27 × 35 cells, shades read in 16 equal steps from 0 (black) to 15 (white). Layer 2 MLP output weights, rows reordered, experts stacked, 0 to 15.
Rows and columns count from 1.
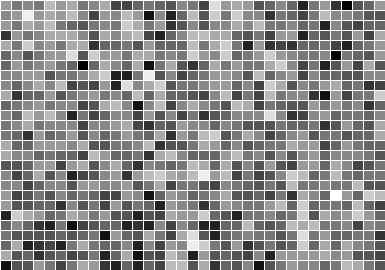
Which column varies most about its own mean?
14
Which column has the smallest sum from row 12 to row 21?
2
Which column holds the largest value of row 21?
28
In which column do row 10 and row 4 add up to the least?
30
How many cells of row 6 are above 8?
15
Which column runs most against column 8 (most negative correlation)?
26
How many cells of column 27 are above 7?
13
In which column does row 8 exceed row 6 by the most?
31
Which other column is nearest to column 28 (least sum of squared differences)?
17
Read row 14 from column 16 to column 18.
3 9 7
